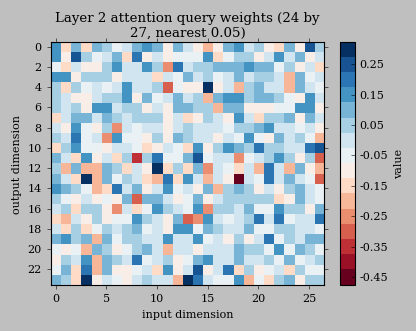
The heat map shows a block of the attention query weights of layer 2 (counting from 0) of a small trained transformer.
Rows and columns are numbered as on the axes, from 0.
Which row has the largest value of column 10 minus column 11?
12
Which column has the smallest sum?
4
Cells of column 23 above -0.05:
15
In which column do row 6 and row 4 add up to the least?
11
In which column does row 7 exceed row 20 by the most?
3
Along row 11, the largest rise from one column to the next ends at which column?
9
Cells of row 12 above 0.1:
2
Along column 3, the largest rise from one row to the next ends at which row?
13
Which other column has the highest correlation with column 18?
26
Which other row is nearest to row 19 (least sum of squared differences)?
21
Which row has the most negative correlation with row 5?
1
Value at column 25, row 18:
0
